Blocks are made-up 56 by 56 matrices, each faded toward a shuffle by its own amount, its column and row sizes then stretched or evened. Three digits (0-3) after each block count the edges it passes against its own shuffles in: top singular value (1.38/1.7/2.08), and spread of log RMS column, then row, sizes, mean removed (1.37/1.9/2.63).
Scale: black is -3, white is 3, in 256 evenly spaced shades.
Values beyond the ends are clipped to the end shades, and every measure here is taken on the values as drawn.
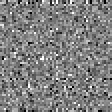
2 1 2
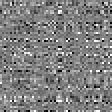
3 2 3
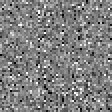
0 2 0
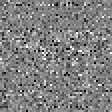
0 0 2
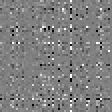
3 3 2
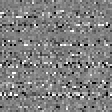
2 0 3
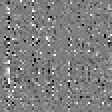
2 2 1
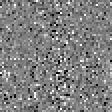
0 2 1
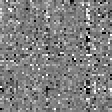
2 2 2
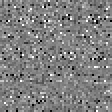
0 0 2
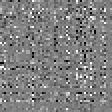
0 3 3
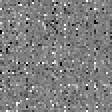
0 2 1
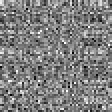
3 1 1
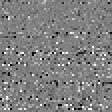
0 0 3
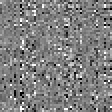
2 3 1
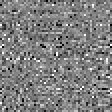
2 0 2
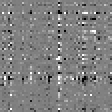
3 3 3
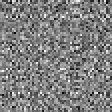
3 1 2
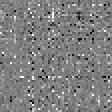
1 2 2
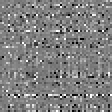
3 1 3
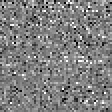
0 0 2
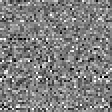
2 0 2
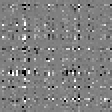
3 3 3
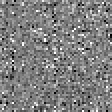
1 2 1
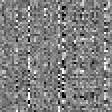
3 3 0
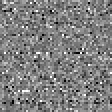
0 0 2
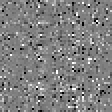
2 2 1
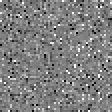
1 0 0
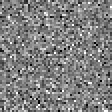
1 0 0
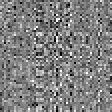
3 3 0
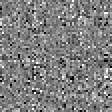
1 2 1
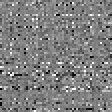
0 2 3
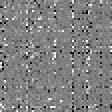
2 3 2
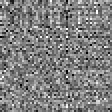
2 1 0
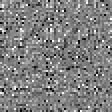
2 1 2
